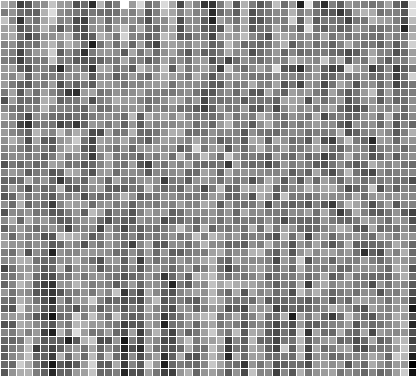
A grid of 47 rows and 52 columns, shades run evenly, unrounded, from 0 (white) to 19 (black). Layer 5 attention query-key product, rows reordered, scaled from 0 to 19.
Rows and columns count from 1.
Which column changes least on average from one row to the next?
49
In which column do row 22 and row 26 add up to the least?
44
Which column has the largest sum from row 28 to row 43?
7
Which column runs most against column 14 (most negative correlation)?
12
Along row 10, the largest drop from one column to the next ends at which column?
52
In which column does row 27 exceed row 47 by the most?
51
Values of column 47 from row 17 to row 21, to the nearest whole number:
9 16 13 13 6
